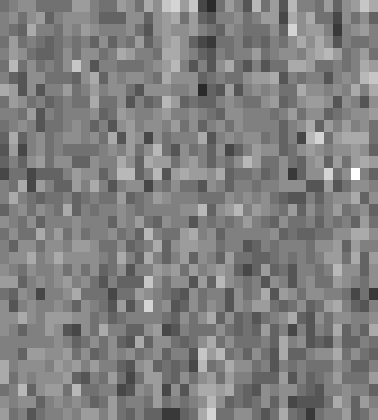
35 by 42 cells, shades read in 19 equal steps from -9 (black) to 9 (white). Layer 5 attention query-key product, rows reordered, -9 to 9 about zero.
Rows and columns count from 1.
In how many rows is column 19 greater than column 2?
13
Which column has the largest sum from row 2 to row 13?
35
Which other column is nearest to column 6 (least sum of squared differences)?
7
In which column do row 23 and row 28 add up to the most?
38
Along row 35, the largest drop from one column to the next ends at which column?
25
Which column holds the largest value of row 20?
17
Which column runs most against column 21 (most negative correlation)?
16
